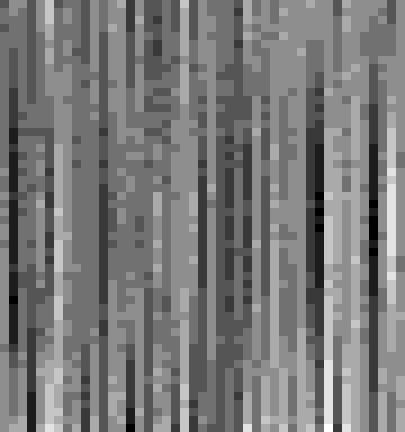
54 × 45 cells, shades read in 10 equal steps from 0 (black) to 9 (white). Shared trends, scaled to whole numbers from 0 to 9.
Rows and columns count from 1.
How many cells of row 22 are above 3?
34
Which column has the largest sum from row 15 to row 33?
44
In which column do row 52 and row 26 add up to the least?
42
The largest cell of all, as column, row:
37, 54
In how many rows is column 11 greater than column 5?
15
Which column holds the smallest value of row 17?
2
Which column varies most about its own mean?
6
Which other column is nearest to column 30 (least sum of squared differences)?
3
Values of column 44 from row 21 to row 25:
7 8 7 8 8
